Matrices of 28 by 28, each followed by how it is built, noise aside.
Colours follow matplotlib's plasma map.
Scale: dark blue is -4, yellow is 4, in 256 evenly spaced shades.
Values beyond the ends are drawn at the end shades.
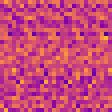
repeating columns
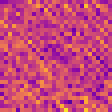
Toeplitz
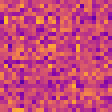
blocks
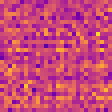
blocks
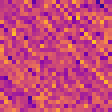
Toeplitz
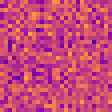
blocks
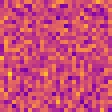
repeating columns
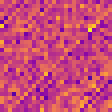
Hankel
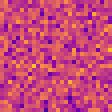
noise
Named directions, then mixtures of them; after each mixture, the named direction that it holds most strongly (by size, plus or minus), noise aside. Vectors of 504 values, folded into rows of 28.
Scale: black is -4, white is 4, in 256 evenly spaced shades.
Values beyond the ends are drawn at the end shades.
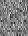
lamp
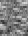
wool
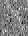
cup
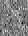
cup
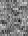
wool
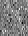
cup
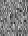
lamp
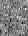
cup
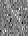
cup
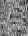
lamp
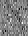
cup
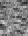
wool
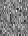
lamp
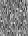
lamp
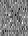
cup
